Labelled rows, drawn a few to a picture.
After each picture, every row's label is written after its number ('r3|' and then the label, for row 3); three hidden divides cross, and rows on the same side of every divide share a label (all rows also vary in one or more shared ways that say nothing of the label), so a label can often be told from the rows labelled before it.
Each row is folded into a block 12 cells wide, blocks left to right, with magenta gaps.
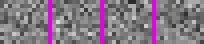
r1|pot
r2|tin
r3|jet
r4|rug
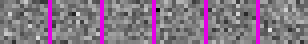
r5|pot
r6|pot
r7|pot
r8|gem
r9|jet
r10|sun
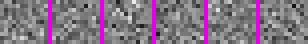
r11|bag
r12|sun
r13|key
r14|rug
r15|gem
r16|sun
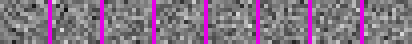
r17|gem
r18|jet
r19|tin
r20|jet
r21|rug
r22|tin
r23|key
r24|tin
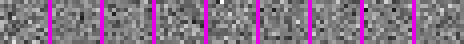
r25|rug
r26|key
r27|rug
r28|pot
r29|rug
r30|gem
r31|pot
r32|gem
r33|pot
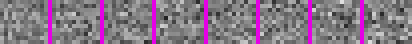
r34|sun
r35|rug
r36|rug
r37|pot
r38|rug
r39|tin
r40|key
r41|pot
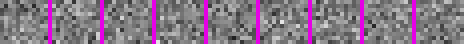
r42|jet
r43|gem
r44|tin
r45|rug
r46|key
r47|bag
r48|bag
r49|sun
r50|key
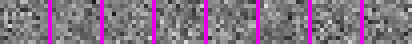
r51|jet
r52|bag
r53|rug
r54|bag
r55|bag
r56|key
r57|sun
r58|sun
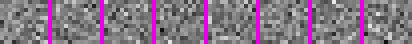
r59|pot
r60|sun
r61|jet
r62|sun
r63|bag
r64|key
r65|jet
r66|jet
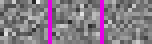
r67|jet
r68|jet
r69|jet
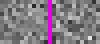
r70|rug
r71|bag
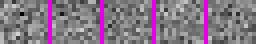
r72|key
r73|rug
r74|tin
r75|key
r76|key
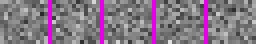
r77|sun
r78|rug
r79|rug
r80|tin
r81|bag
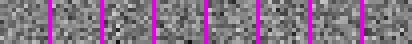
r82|gem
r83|gem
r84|gem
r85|key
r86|tin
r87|tin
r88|bag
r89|gem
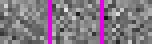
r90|sun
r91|tin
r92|gem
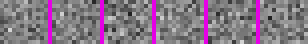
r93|gem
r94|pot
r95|rug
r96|sun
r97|jet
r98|gem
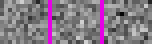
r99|key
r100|rug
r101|pot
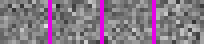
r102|jet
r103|jet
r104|bag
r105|pot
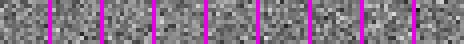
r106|tin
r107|tin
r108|key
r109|tin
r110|pot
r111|pot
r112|gem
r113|pot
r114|gem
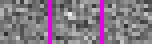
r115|pot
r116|rug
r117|pot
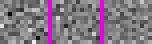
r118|rug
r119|jet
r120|gem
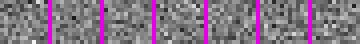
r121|jet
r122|sun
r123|jet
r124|tin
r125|key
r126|pot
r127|rug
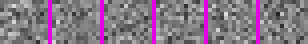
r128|pot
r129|key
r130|bag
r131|key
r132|tin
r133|jet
